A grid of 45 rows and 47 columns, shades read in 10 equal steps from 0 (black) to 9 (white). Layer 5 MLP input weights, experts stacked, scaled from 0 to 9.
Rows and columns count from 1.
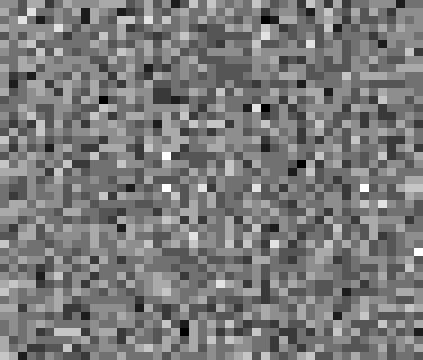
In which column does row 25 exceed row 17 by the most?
24
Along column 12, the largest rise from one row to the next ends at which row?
14
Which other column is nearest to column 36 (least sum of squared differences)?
13
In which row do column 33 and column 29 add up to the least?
22
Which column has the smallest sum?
39
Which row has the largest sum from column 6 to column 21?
29
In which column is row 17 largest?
5
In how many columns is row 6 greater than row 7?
15
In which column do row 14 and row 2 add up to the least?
30
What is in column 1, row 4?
6
